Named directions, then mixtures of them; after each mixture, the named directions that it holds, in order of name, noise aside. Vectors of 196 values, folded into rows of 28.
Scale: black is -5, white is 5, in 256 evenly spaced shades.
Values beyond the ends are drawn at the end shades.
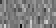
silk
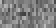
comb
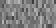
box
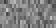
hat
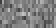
comb, hat.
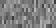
box, comb, silk.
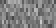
box, hat.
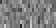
hat, silk.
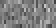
box, comb, silk.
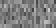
box, comb, silk.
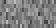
box, hat, silk.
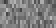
hat.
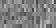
box, comb, silk.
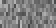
comb, hat, silk.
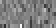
silk.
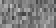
comb.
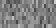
box, comb.
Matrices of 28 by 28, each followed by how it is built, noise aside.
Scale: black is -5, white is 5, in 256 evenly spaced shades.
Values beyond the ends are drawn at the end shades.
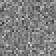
blocks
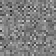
low rank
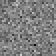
noise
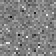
sparse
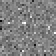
sparse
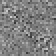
banded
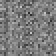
repeating rows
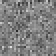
low rank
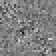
block diagonal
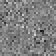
block diagonal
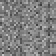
repeating rows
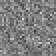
low rank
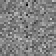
repeating rows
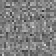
blocks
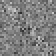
banded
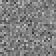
noise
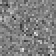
block diagonal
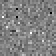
sparse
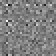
low rank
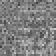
blocks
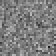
noise
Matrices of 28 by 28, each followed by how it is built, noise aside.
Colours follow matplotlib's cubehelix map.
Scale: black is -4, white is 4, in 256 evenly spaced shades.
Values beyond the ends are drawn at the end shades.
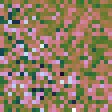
lower triangular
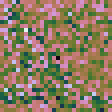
lower triangular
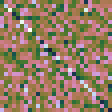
diagonal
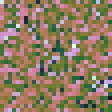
block diagonal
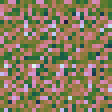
repeating columns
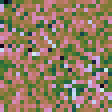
block diagonal
